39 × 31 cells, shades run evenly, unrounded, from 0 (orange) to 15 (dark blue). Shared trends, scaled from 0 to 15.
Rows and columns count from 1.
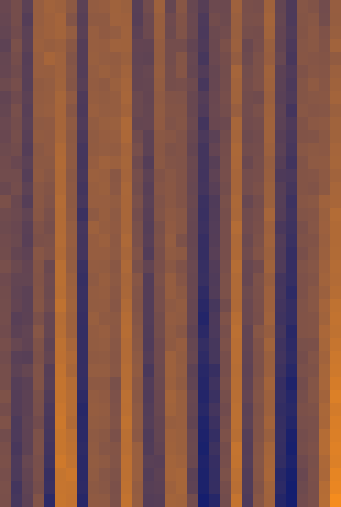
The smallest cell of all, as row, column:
39, 31
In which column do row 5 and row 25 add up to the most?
19
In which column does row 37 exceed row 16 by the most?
5
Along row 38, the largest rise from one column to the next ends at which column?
8
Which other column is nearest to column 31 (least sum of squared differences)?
6
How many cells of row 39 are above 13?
6
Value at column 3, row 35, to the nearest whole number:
10
